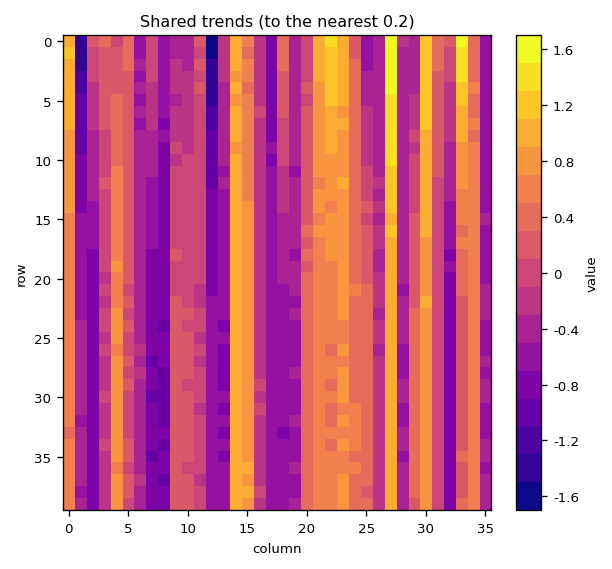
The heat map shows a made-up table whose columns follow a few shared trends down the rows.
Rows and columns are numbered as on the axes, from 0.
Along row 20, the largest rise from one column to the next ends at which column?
14
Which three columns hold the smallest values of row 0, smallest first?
12, 1, 17
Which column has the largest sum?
27
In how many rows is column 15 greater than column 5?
39
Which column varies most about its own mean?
33
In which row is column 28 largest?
0
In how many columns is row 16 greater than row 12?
7
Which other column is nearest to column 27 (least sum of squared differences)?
30
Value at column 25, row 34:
0.4
